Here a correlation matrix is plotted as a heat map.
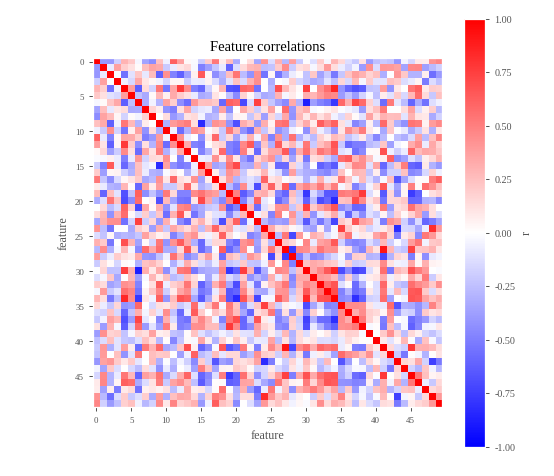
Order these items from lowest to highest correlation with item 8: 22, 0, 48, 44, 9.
0, 48, 22, 44, 9
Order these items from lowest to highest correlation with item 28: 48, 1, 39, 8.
8, 39, 1, 48
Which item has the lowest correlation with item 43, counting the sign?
24
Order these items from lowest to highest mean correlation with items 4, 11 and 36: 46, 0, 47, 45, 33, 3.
3, 47, 45, 33, 46, 0
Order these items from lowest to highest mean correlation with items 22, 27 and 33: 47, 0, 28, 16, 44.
16, 28, 44, 0, 47
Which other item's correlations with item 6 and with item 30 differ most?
34
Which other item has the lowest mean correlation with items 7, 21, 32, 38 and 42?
28
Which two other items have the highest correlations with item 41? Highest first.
27, 45
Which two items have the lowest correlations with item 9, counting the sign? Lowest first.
15, 20
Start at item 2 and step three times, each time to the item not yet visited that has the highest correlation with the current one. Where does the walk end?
37
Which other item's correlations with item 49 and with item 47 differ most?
11
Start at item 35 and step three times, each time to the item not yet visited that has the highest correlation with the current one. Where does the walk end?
17
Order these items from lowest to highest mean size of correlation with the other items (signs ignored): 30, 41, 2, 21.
2, 21, 41, 30
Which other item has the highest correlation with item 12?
4
